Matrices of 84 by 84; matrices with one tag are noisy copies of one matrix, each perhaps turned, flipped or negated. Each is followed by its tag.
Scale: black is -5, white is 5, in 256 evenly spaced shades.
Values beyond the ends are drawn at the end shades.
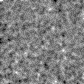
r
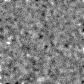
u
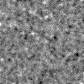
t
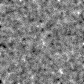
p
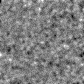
r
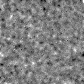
r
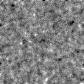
p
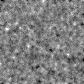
t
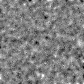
u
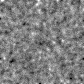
p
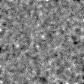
u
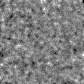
r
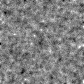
p
